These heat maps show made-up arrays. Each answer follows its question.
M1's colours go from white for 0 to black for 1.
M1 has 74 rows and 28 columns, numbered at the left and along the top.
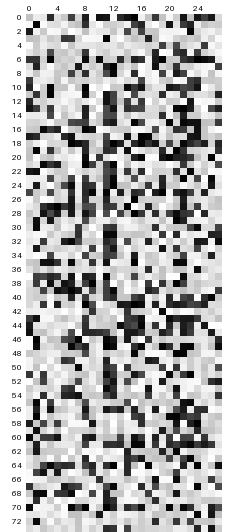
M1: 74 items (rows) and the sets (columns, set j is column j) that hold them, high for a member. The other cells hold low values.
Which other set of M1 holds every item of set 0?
16
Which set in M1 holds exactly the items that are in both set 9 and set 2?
4
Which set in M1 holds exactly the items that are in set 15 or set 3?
22
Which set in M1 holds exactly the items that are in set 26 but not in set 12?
10
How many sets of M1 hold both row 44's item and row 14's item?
2
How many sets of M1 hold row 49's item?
5
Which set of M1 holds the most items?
11
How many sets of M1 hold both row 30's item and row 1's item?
2
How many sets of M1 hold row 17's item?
10
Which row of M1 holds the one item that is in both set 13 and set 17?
18
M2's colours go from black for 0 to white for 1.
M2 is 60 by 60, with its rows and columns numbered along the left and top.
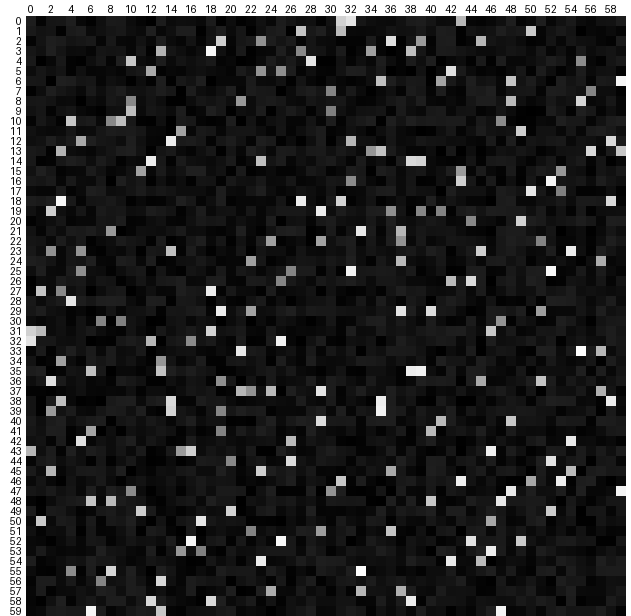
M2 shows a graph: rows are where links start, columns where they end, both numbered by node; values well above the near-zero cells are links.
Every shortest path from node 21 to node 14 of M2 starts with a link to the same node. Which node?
node 37
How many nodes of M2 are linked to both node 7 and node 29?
0
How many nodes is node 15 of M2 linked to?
3
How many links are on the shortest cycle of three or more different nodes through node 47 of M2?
4
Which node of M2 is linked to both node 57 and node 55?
node 33
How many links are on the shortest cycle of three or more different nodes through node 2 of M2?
3
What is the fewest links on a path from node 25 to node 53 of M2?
5
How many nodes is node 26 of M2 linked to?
3
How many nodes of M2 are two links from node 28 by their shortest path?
2
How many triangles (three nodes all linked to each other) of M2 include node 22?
3
